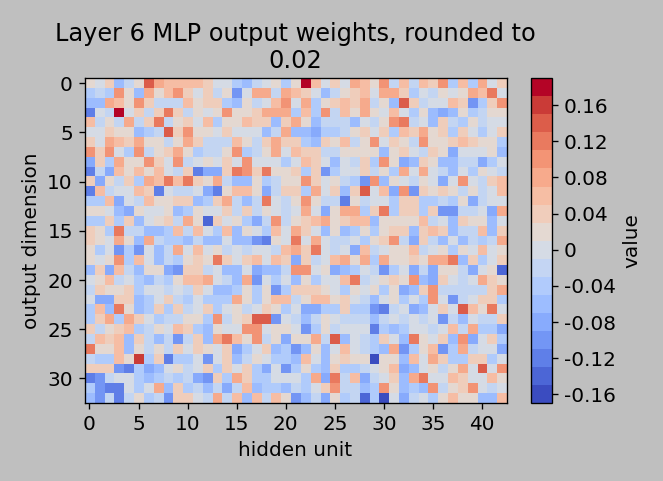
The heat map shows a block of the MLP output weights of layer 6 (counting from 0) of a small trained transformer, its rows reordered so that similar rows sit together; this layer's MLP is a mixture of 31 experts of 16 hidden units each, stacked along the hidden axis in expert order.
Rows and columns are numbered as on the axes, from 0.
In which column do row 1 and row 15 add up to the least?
15
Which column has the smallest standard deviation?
11
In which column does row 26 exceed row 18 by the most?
38
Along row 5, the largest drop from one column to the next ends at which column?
21
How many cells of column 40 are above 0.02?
8
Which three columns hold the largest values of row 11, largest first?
28, 32, 23
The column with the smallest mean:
29
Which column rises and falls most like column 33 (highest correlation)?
13
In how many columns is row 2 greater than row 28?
24
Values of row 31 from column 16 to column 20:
0.06 -0.06 -0.04 -0.04 -0.06
